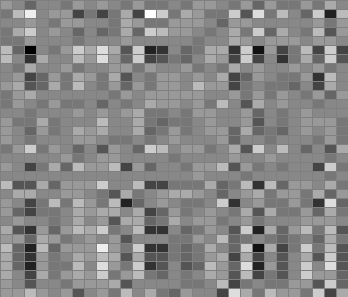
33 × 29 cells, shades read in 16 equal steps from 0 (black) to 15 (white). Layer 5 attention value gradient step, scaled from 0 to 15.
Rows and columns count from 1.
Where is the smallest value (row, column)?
6, 3
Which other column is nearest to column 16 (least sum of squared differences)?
29
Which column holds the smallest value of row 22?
10
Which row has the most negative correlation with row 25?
17
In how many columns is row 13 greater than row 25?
4
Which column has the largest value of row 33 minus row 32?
20
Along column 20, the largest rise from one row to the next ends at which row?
33
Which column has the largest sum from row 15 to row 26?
7
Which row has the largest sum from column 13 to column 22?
2
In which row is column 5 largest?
23
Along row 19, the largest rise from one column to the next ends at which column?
28
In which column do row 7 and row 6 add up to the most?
9
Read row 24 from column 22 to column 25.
5 10 7 7
